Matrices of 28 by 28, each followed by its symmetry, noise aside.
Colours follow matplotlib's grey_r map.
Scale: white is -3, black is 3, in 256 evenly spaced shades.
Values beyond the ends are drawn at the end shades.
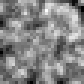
symmetric across the other diagonal.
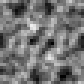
same after a half turn.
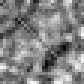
symmetric.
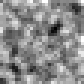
symmetric across the other diagonal.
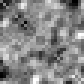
symmetric.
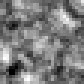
symmetric across the other diagonal.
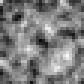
symmetric.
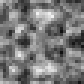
mirrored top to bottom.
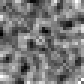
symmetric.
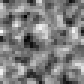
antisymmetric.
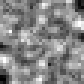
same after a half turn.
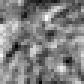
antisymmetric.
